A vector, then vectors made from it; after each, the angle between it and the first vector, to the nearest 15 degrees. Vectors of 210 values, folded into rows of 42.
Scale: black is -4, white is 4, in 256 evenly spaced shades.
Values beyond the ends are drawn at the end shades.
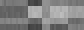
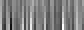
90 degrees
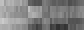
75 degrees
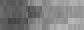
90 degrees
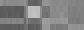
45 degrees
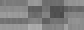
150 degrees
